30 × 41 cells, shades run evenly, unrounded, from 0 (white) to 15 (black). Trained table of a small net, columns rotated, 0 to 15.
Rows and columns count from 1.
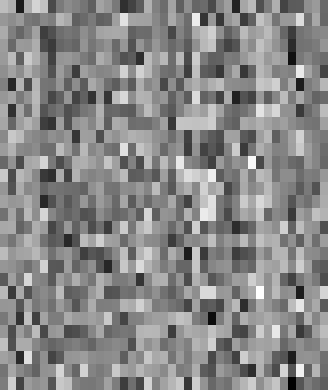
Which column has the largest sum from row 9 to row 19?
7
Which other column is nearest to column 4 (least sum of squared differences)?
21
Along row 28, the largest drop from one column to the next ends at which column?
4
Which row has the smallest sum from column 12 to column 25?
29
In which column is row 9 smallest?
33
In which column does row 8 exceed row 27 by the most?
30
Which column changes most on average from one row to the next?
38
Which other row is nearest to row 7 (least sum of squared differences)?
9
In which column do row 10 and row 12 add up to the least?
16
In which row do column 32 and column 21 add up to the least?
13
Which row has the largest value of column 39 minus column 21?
26
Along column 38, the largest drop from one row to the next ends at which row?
24
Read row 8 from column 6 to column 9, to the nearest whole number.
8 11 9 6
